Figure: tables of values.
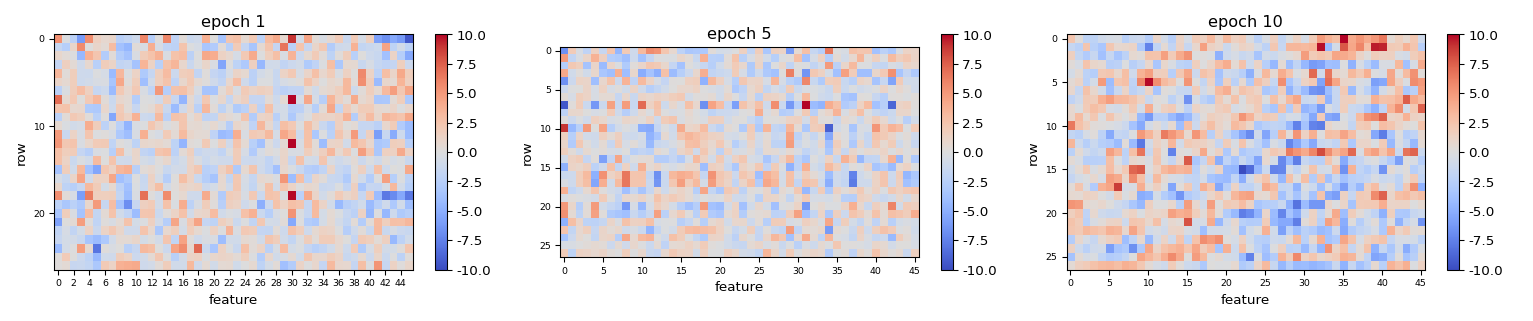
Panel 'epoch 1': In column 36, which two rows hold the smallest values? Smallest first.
19, 3
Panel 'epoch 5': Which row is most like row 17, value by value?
16
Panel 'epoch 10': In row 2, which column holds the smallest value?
19
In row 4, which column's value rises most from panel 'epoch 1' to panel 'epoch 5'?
31
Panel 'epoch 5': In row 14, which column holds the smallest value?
5
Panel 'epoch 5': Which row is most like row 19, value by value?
6
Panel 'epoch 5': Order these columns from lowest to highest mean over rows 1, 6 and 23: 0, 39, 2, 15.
39, 2, 15, 0
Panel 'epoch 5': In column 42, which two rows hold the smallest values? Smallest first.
7, 4
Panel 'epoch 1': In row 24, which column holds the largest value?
18
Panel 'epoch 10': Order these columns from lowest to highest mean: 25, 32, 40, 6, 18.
32, 25, 40, 6, 18
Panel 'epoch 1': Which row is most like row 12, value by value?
7
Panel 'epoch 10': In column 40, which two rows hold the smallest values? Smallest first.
11, 15
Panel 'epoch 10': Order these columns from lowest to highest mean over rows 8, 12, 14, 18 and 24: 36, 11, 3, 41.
36, 41, 3, 11
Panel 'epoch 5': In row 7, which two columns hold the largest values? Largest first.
31, 10
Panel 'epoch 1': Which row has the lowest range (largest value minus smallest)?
14
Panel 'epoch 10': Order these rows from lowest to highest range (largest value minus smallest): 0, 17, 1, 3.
3, 0, 17, 1
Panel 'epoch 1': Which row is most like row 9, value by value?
6
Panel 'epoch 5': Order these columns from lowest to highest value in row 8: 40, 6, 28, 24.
28, 40, 24, 6
